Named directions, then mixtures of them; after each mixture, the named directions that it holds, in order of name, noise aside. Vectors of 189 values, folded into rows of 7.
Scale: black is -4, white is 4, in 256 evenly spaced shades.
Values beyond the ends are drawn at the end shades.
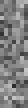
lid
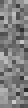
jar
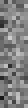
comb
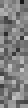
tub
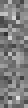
comb, jar, tub.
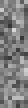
lid, tub.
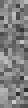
jar.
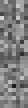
comb, jar, lid.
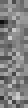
comb, lid, tub.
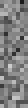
tub.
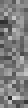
comb, lid, tub.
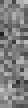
jar, lid.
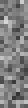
jar, lid, tub.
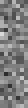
comb, jar, lid.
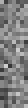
comb, jar, lid.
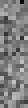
tub.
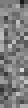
jar, lid, tub.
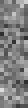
jar, lid.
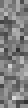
lid, tub.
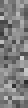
lid.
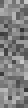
jar, lid, tub.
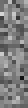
comb, jar.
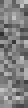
jar, lid.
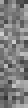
comb, jar, lid.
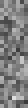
lid, tub.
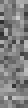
lid.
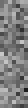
jar.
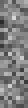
comb, jar, lid.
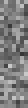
comb, lid, tub.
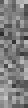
comb, jar, lid.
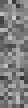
comb, jar.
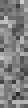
jar, lid, tub.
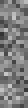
comb, jar, lid.
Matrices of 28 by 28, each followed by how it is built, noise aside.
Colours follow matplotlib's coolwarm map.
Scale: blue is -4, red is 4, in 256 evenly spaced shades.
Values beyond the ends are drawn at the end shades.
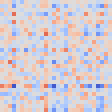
low rank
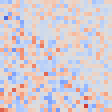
lower triangular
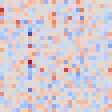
uneven columns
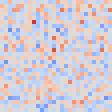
repeating columns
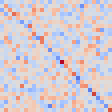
diagonal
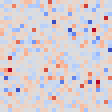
sparse
